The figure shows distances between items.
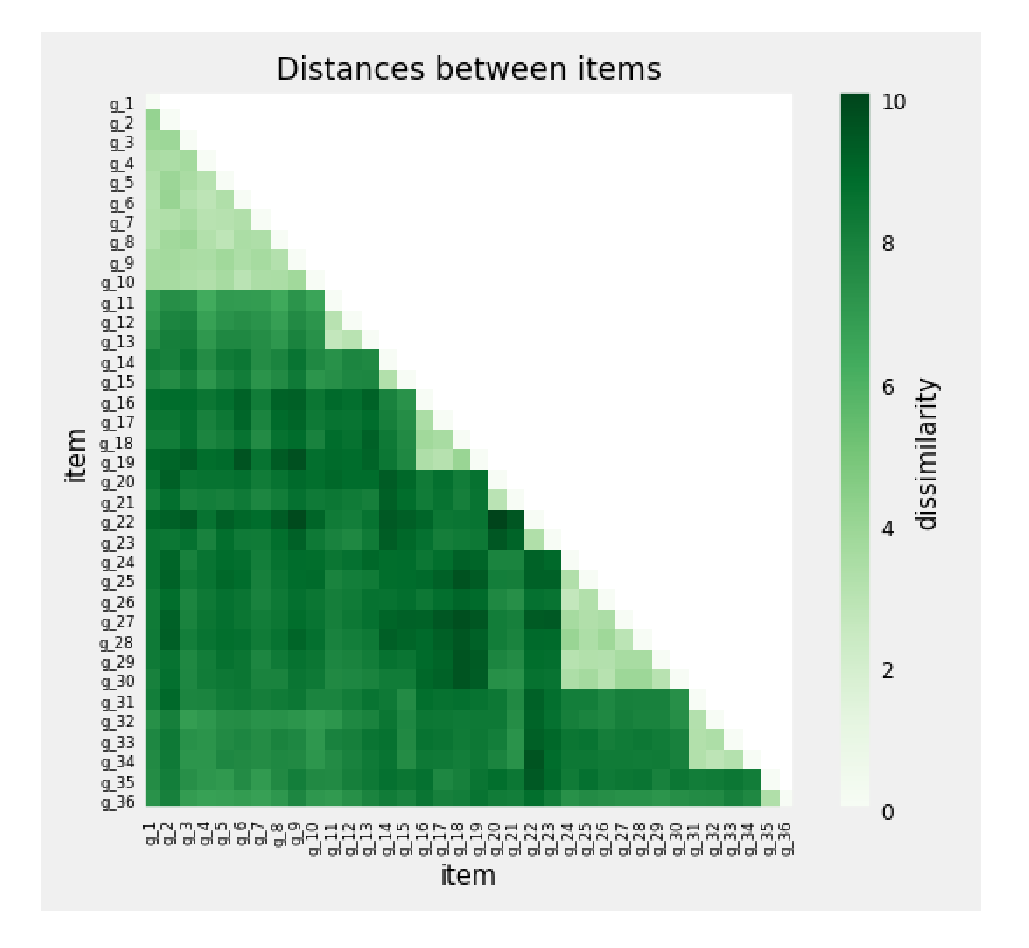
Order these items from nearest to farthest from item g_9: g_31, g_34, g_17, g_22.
g_34, g_31, g_17, g_22
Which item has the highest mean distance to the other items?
g_22
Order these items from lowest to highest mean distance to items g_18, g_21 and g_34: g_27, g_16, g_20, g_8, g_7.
g_20, g_16, g_7, g_8, g_27
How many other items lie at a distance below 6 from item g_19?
3
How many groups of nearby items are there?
9
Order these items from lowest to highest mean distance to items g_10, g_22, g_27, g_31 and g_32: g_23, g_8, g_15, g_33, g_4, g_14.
g_33, g_4, g_8, g_23, g_15, g_14
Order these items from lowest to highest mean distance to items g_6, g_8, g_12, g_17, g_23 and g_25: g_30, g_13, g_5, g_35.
g_5, g_13, g_30, g_35
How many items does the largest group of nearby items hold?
10
